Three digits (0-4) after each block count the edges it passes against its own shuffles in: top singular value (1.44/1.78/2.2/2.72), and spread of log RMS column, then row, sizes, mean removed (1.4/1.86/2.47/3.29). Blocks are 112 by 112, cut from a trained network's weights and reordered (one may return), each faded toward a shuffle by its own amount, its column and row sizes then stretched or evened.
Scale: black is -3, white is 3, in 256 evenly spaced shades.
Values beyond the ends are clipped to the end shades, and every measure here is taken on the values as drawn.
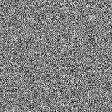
3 0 1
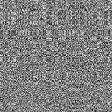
4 0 2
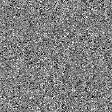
0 2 2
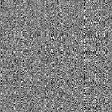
3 4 1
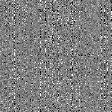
0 4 2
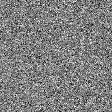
1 0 0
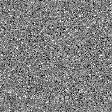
0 1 1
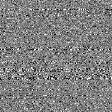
2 0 4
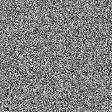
0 3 0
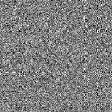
3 2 2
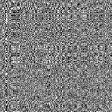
4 3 3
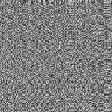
4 0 1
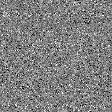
0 1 2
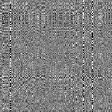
4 4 2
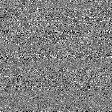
0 0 4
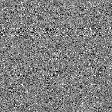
2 0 2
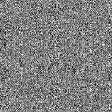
2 3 2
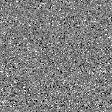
1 1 2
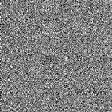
3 1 1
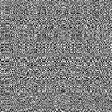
4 0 4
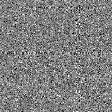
2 1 1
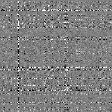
3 3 4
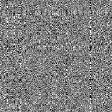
3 3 1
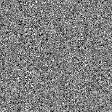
0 2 1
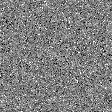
0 0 0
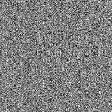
2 2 0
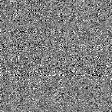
1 2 3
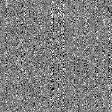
0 4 0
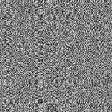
4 2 1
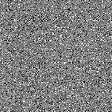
1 0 2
